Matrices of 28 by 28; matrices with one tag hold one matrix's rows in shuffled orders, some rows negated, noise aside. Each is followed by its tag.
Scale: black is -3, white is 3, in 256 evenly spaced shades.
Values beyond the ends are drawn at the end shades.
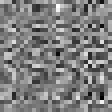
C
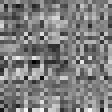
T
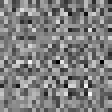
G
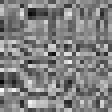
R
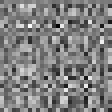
G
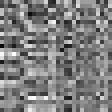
R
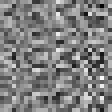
C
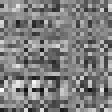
T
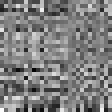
T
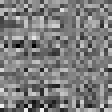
T
